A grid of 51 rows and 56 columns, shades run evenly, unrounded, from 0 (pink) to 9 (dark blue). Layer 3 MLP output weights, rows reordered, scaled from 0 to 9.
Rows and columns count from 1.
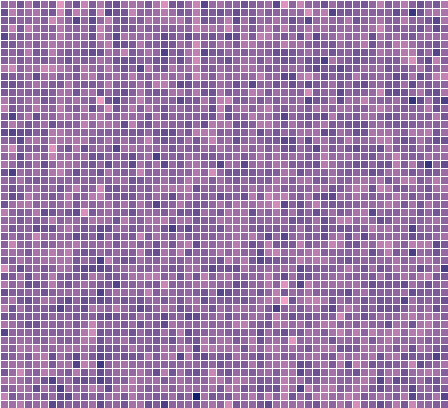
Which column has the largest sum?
15
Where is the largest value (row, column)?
50, 25
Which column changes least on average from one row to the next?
8
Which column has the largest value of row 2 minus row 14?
14
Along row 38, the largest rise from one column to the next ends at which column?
37
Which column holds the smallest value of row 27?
11
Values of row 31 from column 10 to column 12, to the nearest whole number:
3 4 4
